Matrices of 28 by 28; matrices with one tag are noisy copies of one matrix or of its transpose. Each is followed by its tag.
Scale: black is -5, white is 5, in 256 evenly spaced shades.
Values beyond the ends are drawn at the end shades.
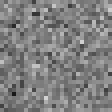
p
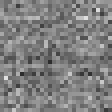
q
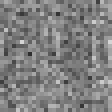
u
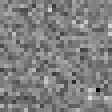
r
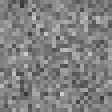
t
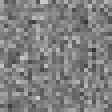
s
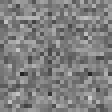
q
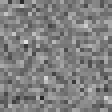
r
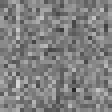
q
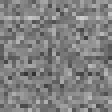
q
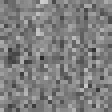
s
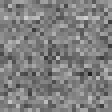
q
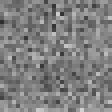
u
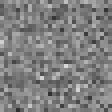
s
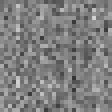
q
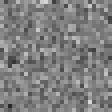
s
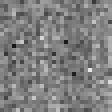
u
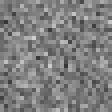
t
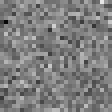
t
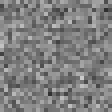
s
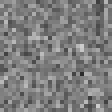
r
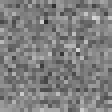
u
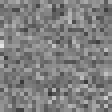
s
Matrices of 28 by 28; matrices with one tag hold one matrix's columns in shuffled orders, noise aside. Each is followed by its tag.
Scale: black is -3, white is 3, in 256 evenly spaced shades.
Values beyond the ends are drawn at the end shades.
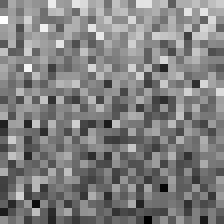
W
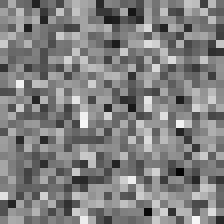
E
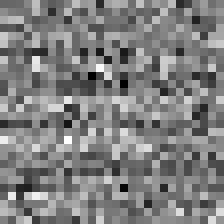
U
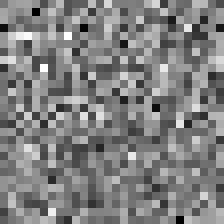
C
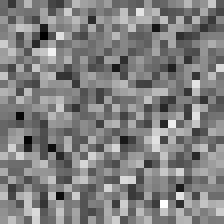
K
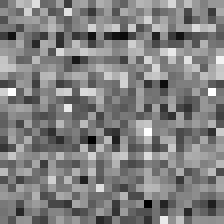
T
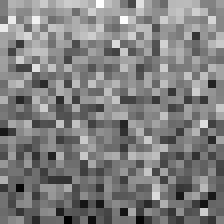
W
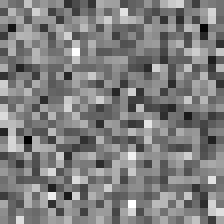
K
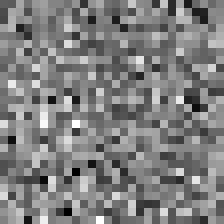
E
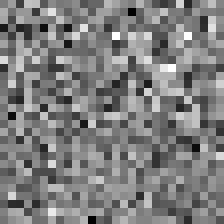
C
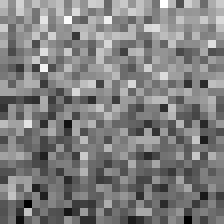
W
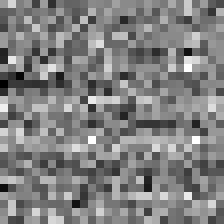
U
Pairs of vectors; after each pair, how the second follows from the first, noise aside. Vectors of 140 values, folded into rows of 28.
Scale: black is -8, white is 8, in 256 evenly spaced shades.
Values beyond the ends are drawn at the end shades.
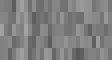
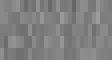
wrapped around, negated, shrunk.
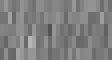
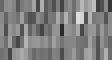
reversed, scaled up.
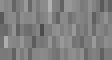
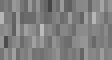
negated.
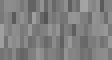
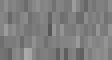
reversed, partly zeroed.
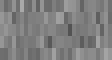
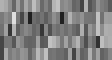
reversed, scaled up.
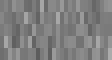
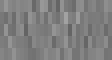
wrapped around, negated, shrunk.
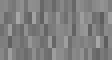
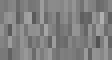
negated.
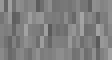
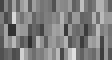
reversed, negated, scaled up.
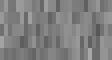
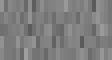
wrapped around, partly zeroed.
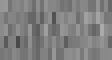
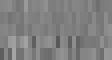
reversed, partly zeroed.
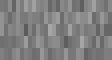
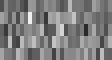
reversed, scaled up.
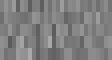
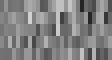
reversed, negated, scaled up.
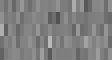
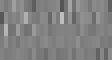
reversed, partly zeroed.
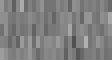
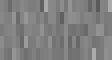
wrapped around, partly zeroed.
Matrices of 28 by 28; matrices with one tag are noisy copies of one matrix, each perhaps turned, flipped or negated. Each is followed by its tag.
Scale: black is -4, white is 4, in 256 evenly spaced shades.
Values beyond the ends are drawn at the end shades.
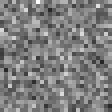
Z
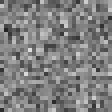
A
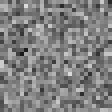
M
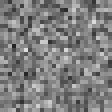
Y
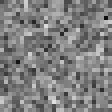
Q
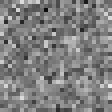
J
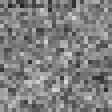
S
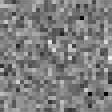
Z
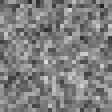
S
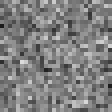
J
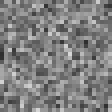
Z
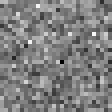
Q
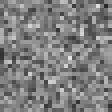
Z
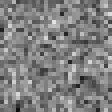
J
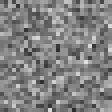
Q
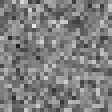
M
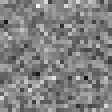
Q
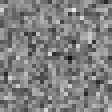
M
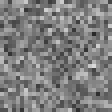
Y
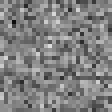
J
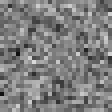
Q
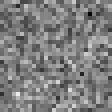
J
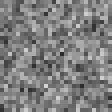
Q
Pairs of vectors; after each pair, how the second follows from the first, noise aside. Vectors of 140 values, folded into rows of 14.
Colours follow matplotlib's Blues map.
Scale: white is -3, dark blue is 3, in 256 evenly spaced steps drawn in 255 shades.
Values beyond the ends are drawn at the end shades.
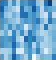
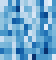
negated.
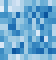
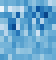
partly zeroed.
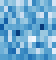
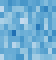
reversed, shrunk.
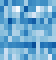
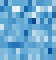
partly zeroed.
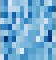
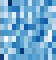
negated.
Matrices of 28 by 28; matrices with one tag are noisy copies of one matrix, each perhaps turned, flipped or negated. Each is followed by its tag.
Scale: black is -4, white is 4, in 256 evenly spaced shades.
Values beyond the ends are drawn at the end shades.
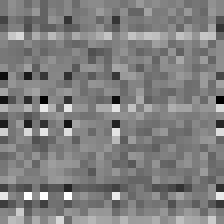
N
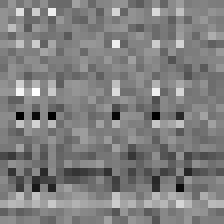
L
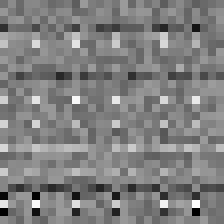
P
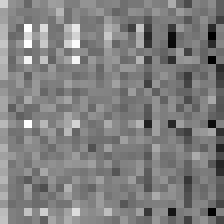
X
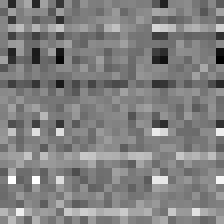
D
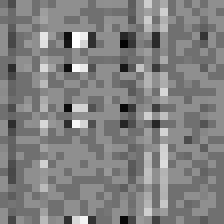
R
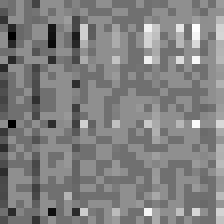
X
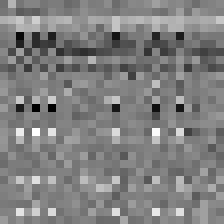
L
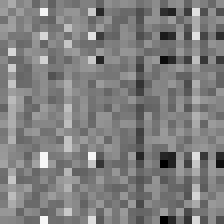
D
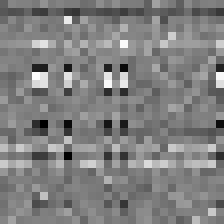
R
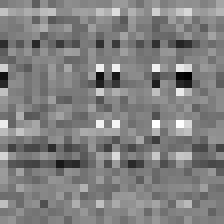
R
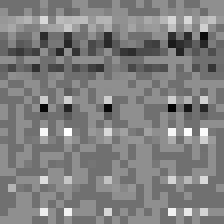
L
